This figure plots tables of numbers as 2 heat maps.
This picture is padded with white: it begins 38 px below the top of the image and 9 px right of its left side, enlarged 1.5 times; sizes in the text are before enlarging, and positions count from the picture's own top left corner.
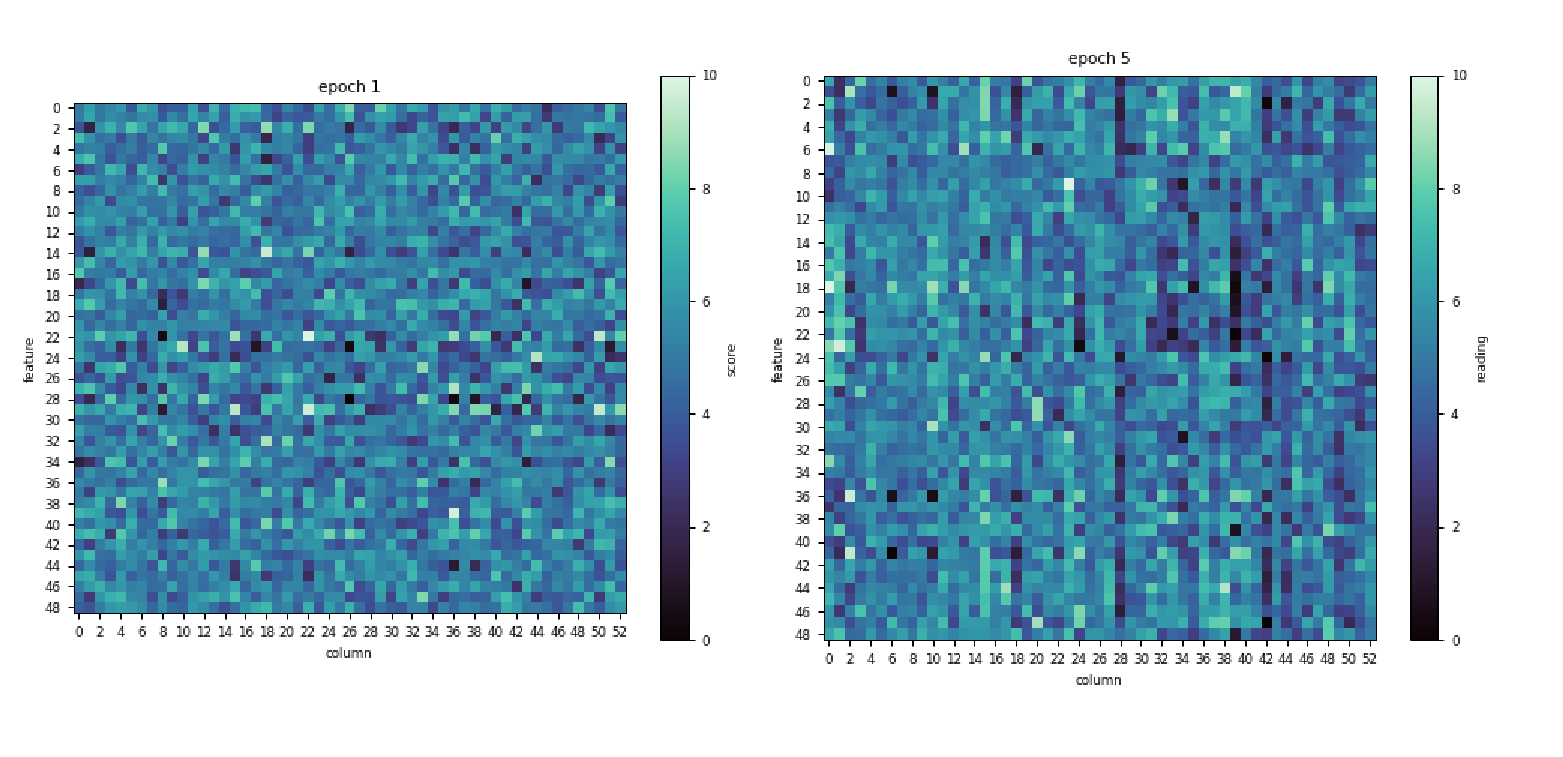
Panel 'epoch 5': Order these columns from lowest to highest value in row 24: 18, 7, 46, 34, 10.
18, 10, 7, 34, 46
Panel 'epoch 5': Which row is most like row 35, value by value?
40
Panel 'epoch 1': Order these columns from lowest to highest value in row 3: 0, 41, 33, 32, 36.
41, 33, 36, 32, 0
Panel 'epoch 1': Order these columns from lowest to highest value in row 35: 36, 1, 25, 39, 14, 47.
25, 47, 14, 39, 1, 36
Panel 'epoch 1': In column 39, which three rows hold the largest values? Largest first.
29, 22, 39
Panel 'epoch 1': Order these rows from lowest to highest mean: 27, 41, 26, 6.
26, 6, 27, 41
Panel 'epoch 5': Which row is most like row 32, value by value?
34
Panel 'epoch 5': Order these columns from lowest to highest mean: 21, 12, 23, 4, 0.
12, 21, 4, 0, 23
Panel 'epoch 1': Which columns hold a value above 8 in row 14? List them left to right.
12, 18, 22
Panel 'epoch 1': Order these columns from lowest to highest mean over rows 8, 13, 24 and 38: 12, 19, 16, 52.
52, 16, 19, 12
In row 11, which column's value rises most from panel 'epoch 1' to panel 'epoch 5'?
48
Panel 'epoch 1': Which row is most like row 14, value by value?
2
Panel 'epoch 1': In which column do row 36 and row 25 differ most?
4
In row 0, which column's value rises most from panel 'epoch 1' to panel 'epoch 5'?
19
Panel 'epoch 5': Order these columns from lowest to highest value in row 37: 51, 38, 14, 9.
51, 9, 38, 14
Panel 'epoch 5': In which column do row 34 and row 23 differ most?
1
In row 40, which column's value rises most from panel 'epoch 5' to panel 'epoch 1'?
18
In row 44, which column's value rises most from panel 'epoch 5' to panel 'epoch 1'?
44
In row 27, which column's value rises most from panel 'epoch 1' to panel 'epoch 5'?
3
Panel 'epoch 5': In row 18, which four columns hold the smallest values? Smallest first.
39, 35, 42, 2
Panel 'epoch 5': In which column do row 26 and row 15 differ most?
42
